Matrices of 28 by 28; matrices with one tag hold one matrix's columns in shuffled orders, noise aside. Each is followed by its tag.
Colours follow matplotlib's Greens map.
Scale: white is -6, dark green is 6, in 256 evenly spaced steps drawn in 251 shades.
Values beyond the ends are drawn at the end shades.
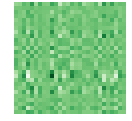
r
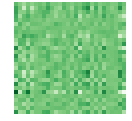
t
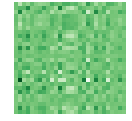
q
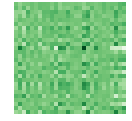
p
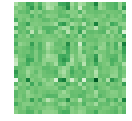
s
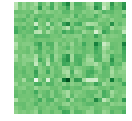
s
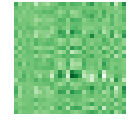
r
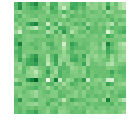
s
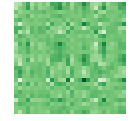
s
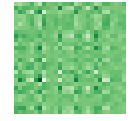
q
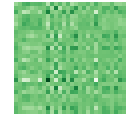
q
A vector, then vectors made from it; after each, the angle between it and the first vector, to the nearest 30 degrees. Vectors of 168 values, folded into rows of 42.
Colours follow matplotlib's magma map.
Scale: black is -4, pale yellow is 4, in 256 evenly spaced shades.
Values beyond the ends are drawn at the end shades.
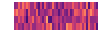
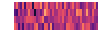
90 degrees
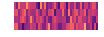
60 degrees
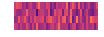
120 degrees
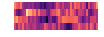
120 degrees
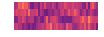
60 degrees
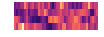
120 degrees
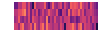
60 degrees
